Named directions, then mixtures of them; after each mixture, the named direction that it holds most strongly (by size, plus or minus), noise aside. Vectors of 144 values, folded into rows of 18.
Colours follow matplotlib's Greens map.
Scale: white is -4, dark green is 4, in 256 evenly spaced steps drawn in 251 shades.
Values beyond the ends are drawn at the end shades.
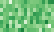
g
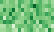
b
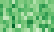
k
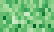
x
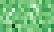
b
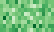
x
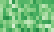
k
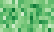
b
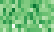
b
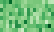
g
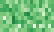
x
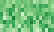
k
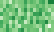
g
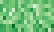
b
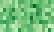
b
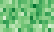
b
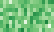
g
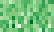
g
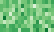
b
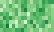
g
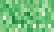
x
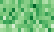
b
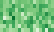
k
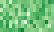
g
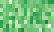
g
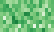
x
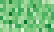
g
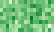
g
